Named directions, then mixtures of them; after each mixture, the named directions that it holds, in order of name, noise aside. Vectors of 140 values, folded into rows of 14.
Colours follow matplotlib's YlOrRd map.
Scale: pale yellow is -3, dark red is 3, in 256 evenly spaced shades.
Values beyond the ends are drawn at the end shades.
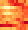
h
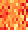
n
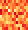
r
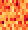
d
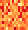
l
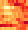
h.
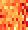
h, n.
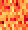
d.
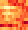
h.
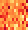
n.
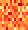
l.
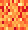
l.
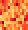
d, r.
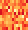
n, r.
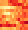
h.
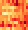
d, h.
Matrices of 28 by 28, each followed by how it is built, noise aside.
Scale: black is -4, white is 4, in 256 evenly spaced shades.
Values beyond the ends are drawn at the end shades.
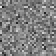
low rank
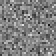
noise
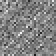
Hankel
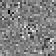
block diagonal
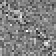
banded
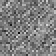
Hankel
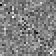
banded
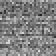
blocks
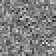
noise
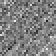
Hankel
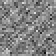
Hankel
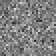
noise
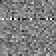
uneven rows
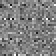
uneven rows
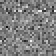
uneven rows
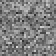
blocks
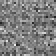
blocks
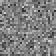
noise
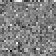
uneven rows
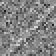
Hankel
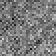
Hankel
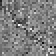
banded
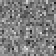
low rank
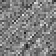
Hankel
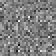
low rank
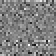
uneven rows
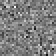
block diagonal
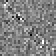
banded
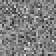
noise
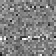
uneven rows
